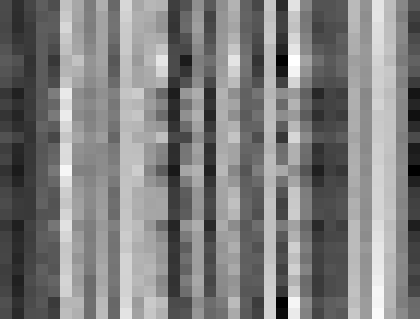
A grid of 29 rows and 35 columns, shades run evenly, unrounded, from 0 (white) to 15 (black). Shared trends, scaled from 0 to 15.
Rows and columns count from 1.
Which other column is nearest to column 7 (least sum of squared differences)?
9
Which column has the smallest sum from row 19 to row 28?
32
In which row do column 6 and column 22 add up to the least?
16
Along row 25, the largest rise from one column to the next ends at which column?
24
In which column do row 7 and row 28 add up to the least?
25
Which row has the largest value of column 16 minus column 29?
6
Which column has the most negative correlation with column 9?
19
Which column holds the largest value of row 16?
35
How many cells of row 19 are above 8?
16
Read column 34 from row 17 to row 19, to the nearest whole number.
7 7 7
